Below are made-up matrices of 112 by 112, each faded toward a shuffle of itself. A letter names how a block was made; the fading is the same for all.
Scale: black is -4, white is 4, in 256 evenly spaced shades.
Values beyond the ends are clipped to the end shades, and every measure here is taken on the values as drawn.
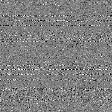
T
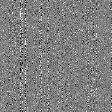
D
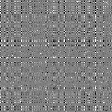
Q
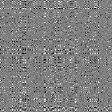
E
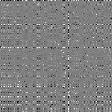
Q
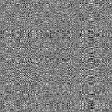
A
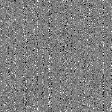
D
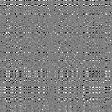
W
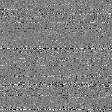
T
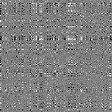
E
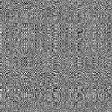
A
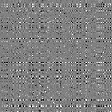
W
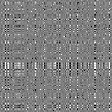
Q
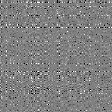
E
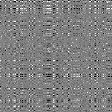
W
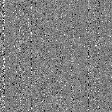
D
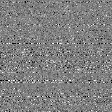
T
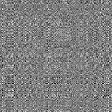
A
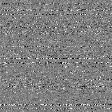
T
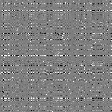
W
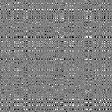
W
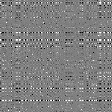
Q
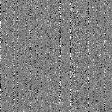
D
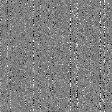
D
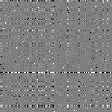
Q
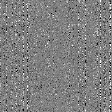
D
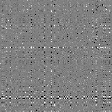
E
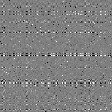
W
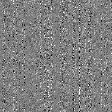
D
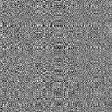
A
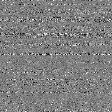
T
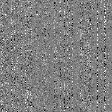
D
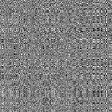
A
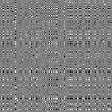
Q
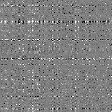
E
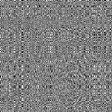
A
